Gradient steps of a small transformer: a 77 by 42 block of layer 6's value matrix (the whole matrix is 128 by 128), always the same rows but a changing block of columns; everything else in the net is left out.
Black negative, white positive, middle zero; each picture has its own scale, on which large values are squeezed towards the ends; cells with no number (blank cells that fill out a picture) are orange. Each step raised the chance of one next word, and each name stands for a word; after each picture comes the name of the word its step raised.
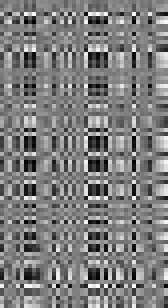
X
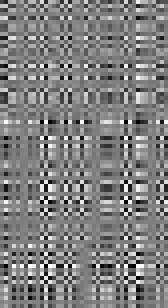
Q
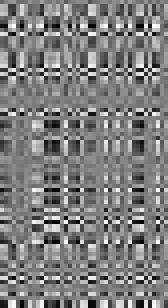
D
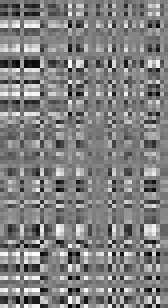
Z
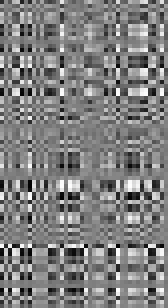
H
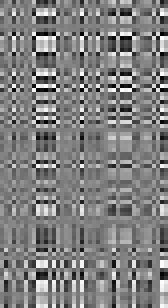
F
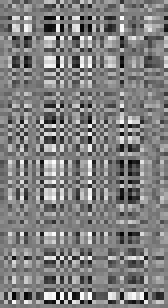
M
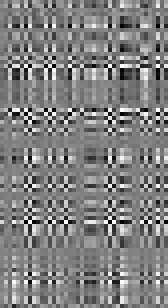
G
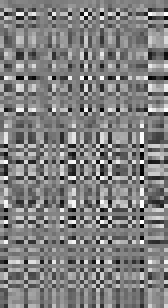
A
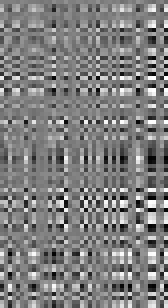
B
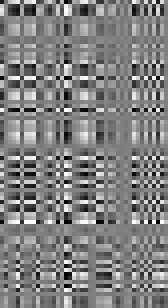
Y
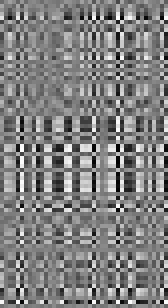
M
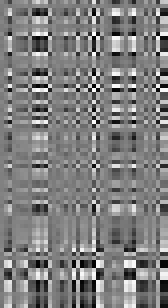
F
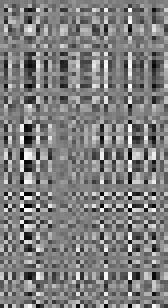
X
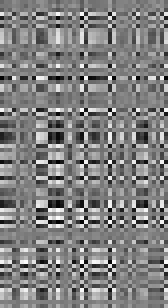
A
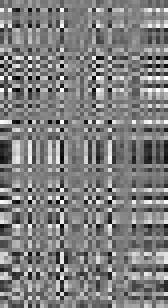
B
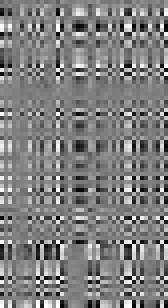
D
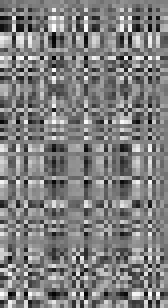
M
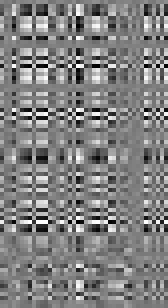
G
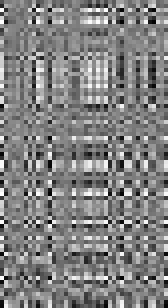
X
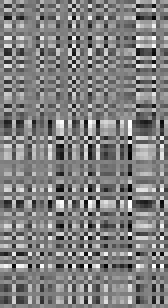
Q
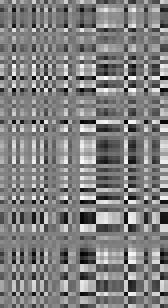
B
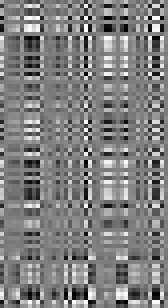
M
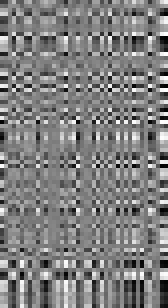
F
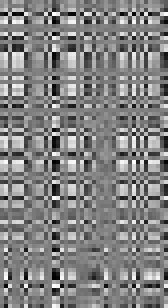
X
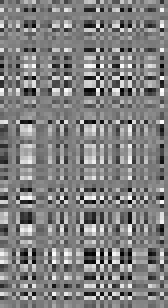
B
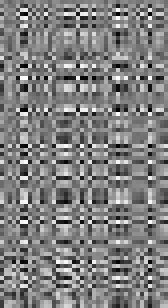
A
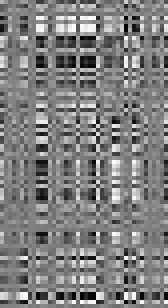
M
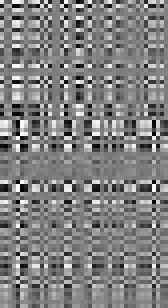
Q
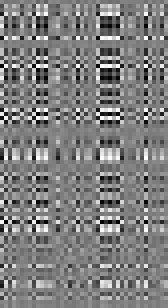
G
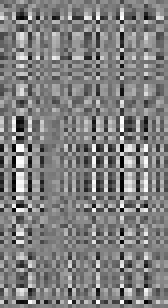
M
